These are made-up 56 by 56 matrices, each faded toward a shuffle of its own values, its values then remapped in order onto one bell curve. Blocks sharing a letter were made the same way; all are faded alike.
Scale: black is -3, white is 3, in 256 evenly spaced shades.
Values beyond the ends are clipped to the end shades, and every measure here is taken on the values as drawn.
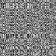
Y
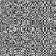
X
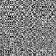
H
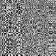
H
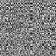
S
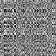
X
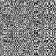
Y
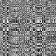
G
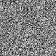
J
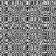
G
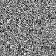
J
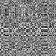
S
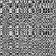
G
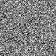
J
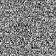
J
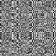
Y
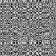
X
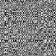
H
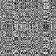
Y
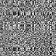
H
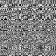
S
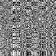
Y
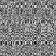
X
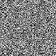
J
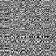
S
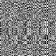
X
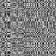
G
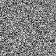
J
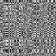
G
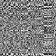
S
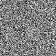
J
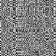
X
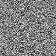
J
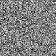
J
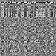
S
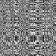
X
